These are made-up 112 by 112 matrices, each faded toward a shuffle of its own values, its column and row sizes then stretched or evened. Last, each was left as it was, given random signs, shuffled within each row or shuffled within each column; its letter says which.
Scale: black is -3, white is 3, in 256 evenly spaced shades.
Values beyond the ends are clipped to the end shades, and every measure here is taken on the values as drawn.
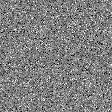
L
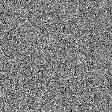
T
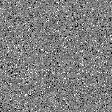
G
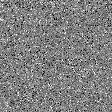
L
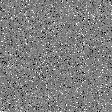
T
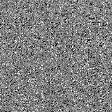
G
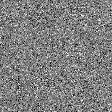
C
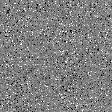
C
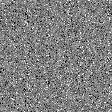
T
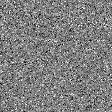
L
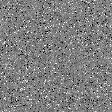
C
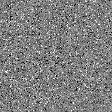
C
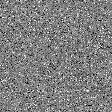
L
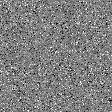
L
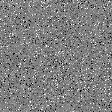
C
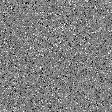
T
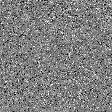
L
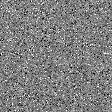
L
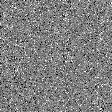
T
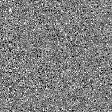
G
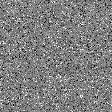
C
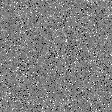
T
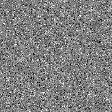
G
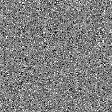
G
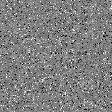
G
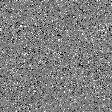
L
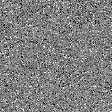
G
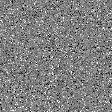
C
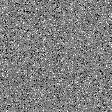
T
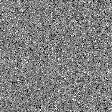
T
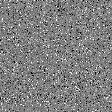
C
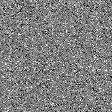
C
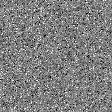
T
